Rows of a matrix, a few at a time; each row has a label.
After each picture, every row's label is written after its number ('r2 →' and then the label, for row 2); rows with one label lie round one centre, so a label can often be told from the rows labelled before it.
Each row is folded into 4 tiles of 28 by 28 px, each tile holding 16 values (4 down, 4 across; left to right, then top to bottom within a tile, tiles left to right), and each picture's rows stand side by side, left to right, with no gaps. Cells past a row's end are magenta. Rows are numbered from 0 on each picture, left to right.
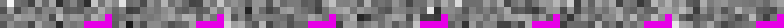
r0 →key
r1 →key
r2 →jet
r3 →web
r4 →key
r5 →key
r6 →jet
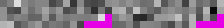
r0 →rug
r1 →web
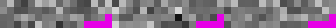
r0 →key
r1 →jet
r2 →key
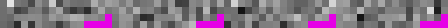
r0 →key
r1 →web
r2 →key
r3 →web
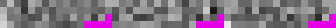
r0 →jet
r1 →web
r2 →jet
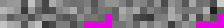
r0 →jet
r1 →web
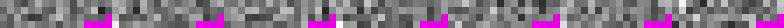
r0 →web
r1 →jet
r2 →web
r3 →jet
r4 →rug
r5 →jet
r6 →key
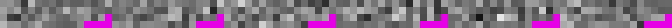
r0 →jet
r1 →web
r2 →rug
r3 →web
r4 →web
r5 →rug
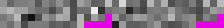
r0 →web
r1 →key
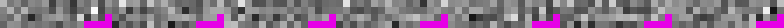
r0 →web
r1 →key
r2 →rug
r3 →key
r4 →web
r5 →key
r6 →web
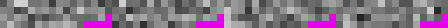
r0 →rug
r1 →key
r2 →jet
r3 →web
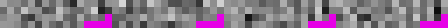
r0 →web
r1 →key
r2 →web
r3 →web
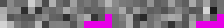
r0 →jet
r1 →web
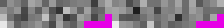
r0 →jet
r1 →jet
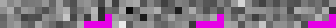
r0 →web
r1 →rug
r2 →rug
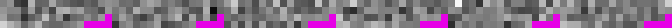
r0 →jet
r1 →web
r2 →key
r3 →rug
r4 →key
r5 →jet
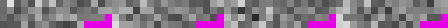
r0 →key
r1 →jet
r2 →rug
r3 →jet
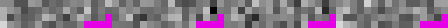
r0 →jet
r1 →web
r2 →web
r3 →jet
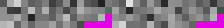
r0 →rug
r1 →rug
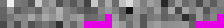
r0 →key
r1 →rug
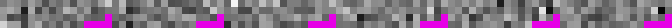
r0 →jet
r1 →key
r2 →key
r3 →web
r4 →web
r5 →web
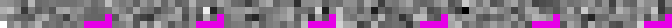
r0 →jet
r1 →web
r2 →web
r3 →jet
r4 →rug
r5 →web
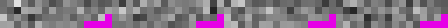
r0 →rug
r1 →web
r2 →rug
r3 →rug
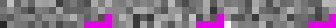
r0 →key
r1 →web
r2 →jet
